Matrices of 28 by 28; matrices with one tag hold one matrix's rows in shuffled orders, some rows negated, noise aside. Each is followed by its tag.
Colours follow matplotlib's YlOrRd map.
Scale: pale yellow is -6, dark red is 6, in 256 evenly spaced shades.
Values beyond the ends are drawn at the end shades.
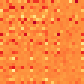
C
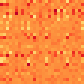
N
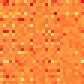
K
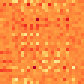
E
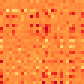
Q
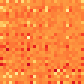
N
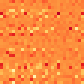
C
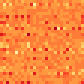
N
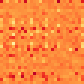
C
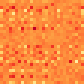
C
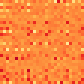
N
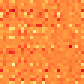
C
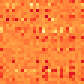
Q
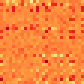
Q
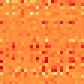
Q
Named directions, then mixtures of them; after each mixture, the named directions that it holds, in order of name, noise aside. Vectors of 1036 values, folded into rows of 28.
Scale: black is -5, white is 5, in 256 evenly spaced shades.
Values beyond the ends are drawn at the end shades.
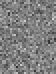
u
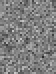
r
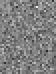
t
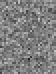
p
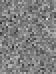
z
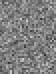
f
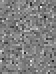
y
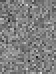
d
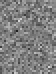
f, p, z.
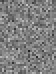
d, f, r.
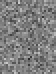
p, z.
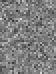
d, f, p.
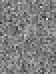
y, z.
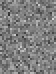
u.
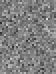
z.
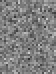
p, z.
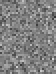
f, u, z.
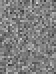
r, z.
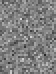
f.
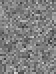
f, r, u.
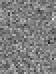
u.
